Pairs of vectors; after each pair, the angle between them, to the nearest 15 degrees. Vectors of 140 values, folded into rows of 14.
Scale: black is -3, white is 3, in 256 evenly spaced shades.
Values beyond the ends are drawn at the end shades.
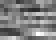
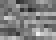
30 degrees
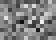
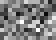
150 degrees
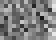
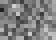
75 degrees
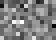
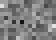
120 degrees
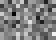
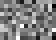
90 degrees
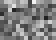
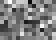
60 degrees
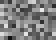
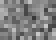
75 degrees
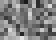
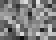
165 degrees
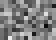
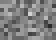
60 degrees
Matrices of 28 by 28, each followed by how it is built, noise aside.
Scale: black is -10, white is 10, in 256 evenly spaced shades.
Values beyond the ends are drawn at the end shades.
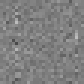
uneven columns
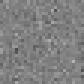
uneven columns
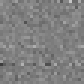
uneven rows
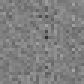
uneven columns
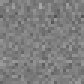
repeating columns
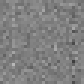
uneven columns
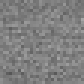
blocks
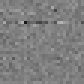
uneven rows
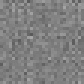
low rank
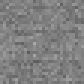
blocks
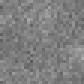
smooth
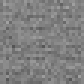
blocks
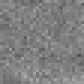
smooth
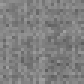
blocks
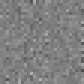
uneven columns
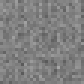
blocks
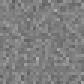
repeating columns
